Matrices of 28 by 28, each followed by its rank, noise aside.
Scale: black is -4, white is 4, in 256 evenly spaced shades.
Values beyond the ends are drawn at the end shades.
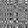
two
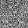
six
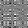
two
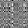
two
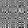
two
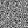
six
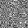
six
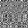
three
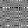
two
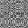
three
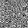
six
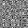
six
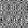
three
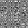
three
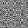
three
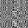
three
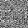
six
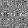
four
